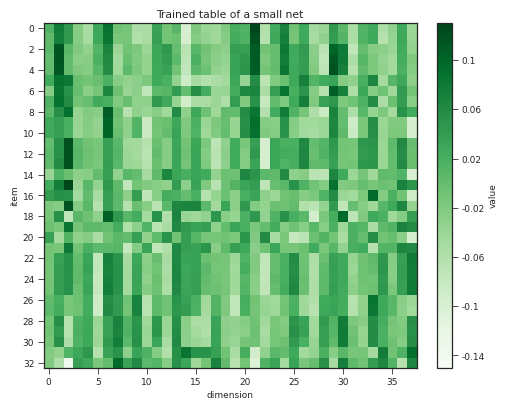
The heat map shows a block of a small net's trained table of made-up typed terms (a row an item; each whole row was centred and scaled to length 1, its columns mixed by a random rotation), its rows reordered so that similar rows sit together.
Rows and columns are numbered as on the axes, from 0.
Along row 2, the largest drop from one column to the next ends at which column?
31
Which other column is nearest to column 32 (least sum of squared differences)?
23
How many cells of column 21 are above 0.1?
5
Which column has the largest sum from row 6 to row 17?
2
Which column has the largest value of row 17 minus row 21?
12
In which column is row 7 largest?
1
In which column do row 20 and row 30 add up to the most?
33
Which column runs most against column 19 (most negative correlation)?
9
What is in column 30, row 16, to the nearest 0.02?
-0.04
